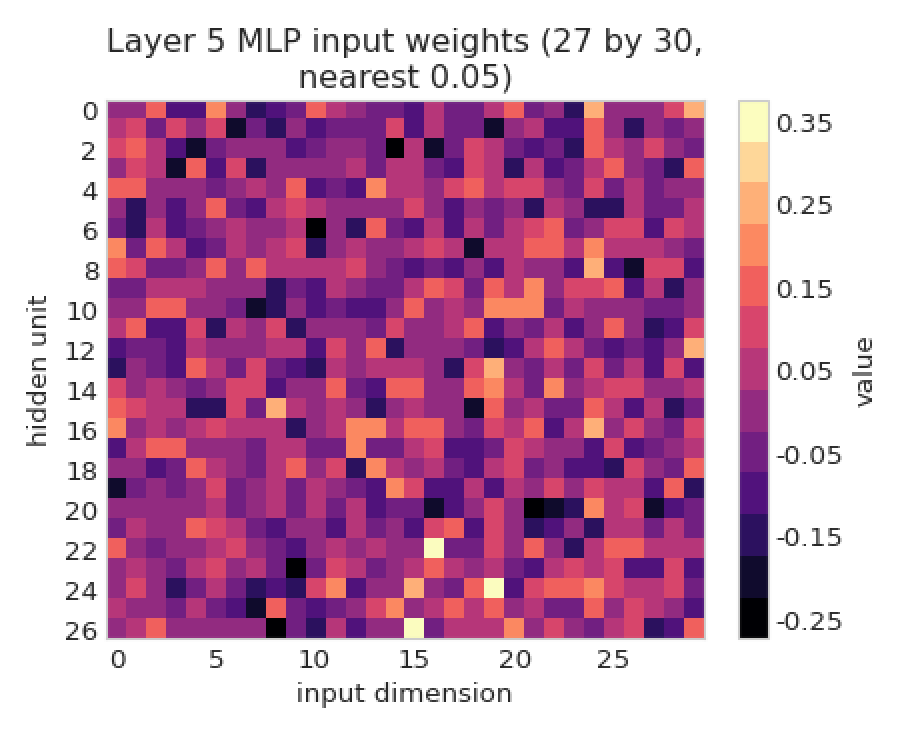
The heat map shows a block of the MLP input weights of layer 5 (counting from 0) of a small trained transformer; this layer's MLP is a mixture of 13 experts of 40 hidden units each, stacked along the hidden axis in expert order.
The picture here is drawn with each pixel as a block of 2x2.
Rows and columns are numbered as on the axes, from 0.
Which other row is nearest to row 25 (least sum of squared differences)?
4
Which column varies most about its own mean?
19
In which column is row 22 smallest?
23
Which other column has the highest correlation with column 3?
20
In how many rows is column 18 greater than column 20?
10
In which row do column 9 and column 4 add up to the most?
18
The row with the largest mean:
16
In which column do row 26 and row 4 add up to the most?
15
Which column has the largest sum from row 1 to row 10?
24
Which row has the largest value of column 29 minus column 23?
0
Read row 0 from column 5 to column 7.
0.2 0 -0.15
